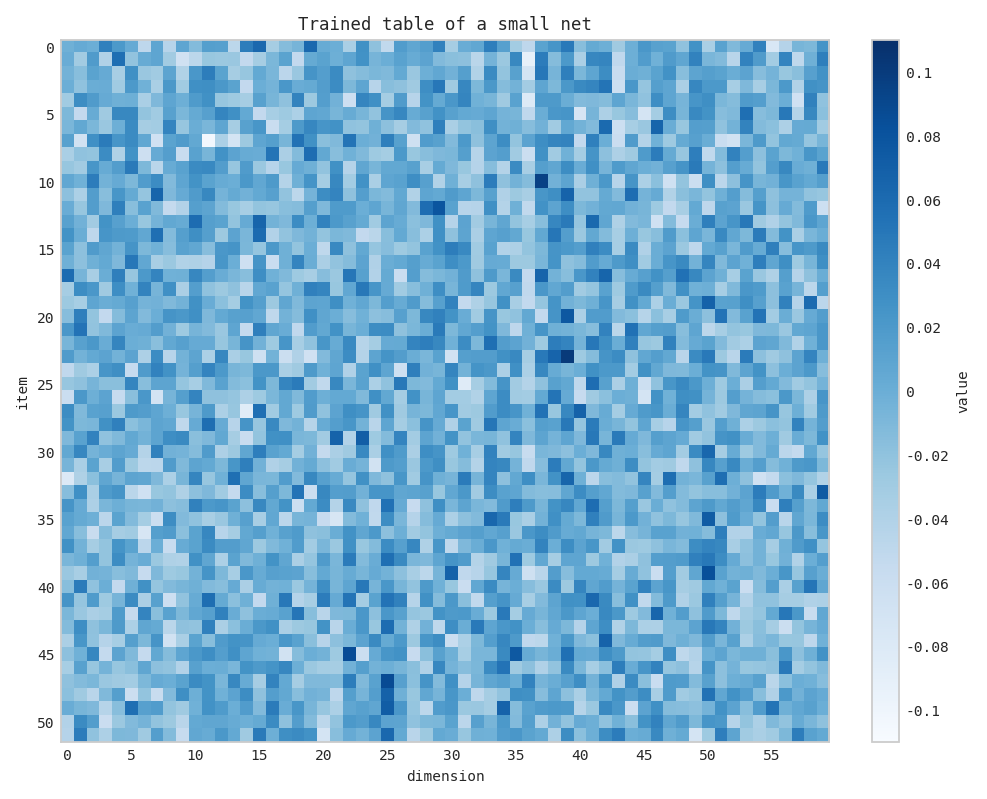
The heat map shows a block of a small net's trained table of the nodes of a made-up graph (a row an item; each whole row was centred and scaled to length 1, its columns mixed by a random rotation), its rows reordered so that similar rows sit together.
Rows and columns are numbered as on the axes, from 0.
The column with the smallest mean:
36
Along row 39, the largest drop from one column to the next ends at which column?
31
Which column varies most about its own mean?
50
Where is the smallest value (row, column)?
7, 11
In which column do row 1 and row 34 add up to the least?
18
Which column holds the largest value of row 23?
39
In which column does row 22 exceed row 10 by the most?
47
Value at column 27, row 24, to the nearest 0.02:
0.04
